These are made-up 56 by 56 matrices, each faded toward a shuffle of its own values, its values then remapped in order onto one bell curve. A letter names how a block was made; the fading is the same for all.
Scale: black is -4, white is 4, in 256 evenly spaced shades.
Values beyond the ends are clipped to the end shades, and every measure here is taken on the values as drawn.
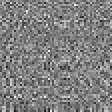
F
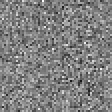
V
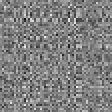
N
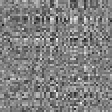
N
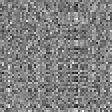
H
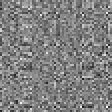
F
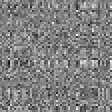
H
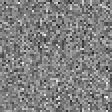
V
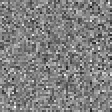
V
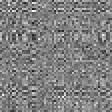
N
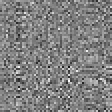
F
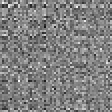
N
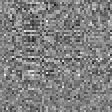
F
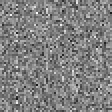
V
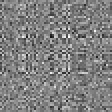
N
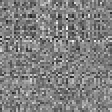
F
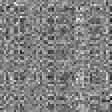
H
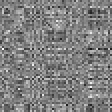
N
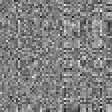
H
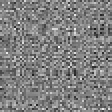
H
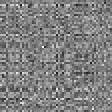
N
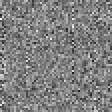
V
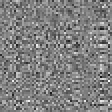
H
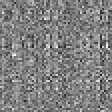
F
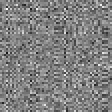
H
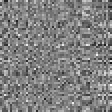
H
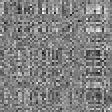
N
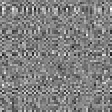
N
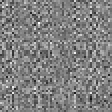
H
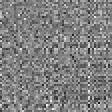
H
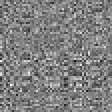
F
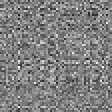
F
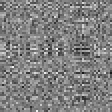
H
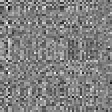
N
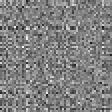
H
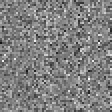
V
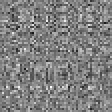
F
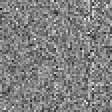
V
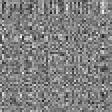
F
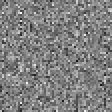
V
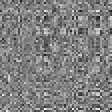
N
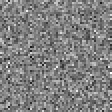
V
